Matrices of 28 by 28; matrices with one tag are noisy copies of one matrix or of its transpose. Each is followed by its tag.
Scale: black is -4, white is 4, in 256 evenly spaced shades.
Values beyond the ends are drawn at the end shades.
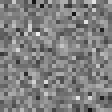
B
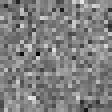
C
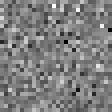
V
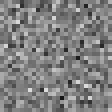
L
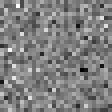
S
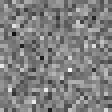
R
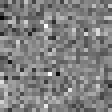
C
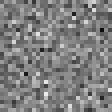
B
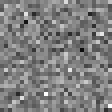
R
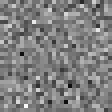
S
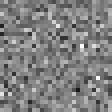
B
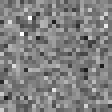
S
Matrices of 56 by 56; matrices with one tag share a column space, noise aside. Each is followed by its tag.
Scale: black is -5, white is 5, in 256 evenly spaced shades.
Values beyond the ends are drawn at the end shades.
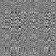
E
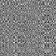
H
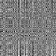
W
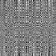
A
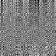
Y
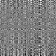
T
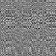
E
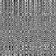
Y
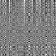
Y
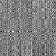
W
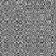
H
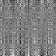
T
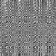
A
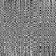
A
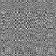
E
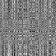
W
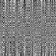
A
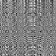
Y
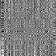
W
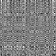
Y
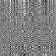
Y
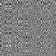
H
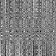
W
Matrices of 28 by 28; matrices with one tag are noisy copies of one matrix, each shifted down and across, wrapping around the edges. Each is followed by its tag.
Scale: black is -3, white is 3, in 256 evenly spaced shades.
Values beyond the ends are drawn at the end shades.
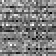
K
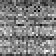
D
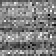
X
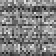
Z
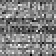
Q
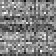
Q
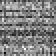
K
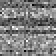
X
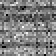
Q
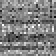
X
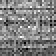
Q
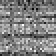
D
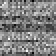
Q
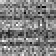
X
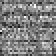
Z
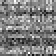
Q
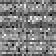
Z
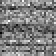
D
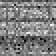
D
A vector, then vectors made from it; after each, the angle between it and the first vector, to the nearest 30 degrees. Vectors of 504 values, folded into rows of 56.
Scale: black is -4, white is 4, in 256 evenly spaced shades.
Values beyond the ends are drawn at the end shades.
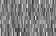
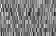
60 degrees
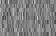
90 degrees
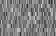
120 degrees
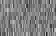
120 degrees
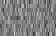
90 degrees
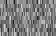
60 degrees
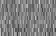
30 degrees
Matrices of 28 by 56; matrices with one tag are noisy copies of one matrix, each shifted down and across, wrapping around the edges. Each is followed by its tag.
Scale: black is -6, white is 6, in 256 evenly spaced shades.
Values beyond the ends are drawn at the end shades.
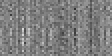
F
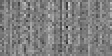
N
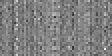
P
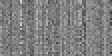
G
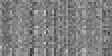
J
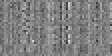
N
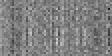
F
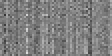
G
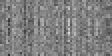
F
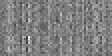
N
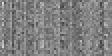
J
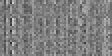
N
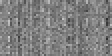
J
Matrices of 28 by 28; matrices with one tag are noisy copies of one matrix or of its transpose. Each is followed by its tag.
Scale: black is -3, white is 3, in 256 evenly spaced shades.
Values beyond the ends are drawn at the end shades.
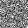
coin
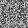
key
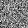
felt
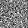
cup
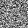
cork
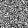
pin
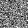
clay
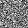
felt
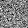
cup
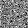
key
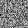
felt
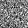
cup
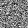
cork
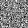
pin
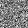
key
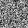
coin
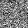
clay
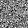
felt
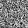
cup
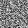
cork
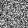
felt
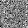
coin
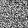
pin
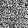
clay
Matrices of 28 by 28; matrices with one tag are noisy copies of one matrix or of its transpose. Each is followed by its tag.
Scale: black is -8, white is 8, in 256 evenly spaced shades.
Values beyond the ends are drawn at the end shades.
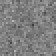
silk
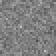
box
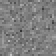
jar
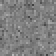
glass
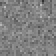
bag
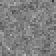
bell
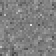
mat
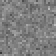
bell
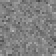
glass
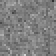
bell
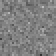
glass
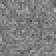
jar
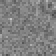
mat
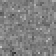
mat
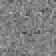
silk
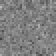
glass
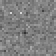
silk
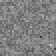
box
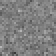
mat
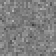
silk
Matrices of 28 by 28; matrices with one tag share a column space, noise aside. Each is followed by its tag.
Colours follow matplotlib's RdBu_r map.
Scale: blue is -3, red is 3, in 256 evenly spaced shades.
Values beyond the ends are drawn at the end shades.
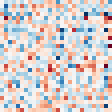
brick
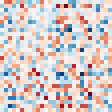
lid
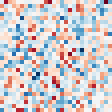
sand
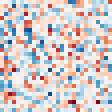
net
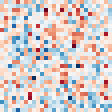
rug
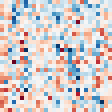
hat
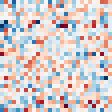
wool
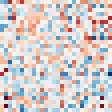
lid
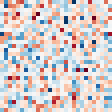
hat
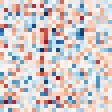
net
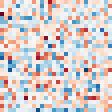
brick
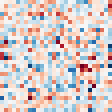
brick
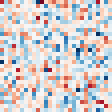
hat
